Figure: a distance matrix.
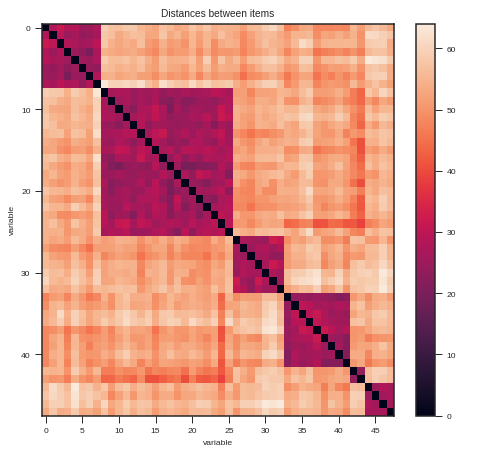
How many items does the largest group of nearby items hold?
18
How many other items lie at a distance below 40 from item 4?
7
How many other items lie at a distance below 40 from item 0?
7
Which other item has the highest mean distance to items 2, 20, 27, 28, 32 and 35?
46
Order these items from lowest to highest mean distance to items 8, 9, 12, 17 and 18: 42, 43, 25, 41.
25, 43, 42, 41
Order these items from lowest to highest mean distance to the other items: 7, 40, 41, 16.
16, 41, 40, 7
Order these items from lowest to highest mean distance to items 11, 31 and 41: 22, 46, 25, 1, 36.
22, 25, 36, 1, 46
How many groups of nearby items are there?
6
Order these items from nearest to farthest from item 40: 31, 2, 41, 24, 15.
41, 24, 15, 2, 31
